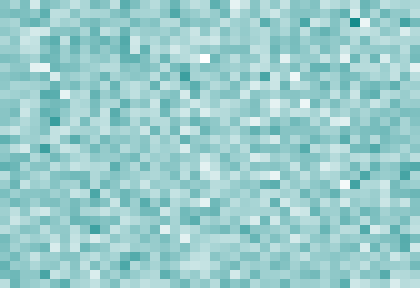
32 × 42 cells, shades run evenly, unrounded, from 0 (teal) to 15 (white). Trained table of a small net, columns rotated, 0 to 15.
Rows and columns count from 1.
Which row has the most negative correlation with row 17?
8
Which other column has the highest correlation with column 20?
12
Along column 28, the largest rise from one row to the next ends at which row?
16
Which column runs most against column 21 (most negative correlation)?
17
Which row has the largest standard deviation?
3
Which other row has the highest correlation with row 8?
4
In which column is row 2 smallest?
18
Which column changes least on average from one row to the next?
34
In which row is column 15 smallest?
23
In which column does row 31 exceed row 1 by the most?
10
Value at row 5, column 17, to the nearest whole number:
8
